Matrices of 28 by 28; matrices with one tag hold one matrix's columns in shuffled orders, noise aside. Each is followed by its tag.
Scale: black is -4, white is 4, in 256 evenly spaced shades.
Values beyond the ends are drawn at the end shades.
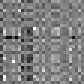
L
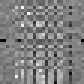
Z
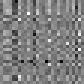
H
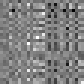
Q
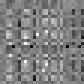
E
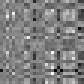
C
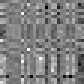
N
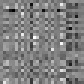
Q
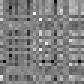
H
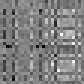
E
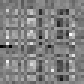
E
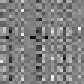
L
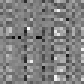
L
